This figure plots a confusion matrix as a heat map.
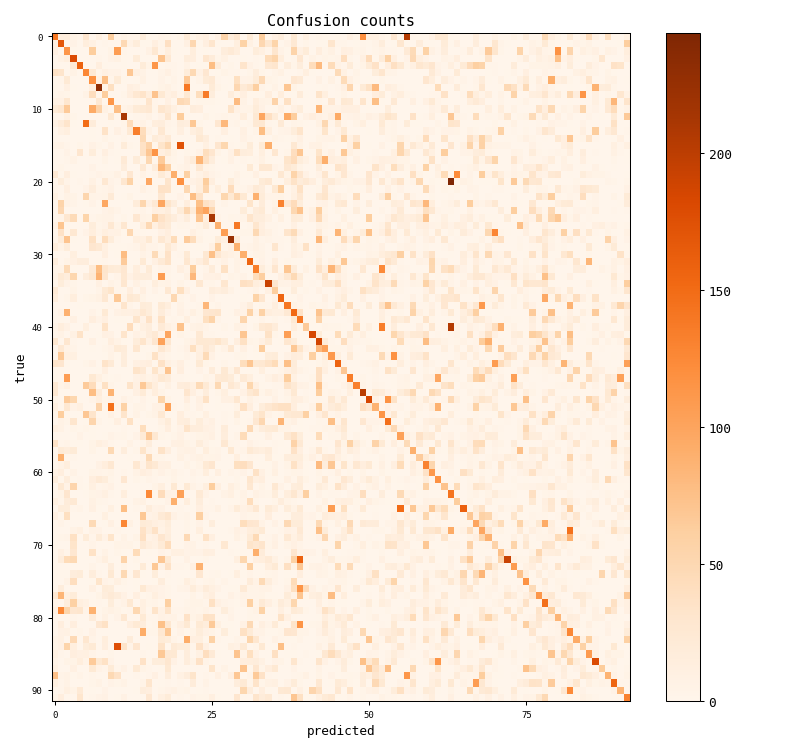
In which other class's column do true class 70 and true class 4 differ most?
16
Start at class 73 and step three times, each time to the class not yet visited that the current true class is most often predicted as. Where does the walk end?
78
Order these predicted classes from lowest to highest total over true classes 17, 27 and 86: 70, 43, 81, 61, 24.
24, 81, 43, 61, 70
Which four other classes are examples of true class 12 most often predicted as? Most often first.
5, 27, 22, 43
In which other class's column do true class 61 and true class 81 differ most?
39
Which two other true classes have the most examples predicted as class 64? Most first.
19, 80
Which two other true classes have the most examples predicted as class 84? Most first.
8, 10
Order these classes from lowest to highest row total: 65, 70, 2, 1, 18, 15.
18, 70, 1, 15, 2, 65
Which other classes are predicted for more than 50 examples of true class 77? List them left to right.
1, 39, 44, 91
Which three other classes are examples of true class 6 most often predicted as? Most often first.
79, 8, 21
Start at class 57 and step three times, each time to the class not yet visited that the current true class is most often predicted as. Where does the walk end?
82
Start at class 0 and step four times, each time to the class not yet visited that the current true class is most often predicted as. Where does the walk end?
11
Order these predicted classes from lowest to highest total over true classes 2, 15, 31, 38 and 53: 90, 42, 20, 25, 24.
90, 25, 24, 42, 20
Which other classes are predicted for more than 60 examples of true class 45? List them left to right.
31, 37, 70, 81, 91
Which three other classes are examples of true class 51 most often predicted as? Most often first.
9, 18, 61
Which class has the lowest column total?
87
